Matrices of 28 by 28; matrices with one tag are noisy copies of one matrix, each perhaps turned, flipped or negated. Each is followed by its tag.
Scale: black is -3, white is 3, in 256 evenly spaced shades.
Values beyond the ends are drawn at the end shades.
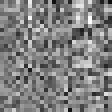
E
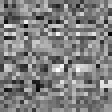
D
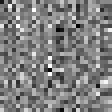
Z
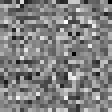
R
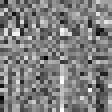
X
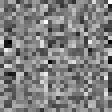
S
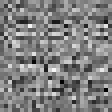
D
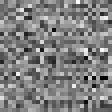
Z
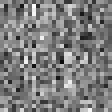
D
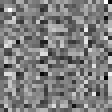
S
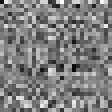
S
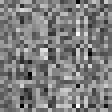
D
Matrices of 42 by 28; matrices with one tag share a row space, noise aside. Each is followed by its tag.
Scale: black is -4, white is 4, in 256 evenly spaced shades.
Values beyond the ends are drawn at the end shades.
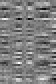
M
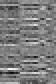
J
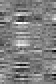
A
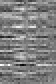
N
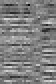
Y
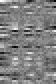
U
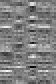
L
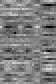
Y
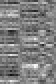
J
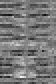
N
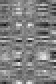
M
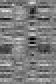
L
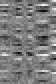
M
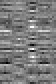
L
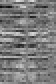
N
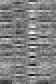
L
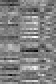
J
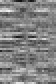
N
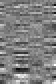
A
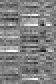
J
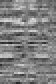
N
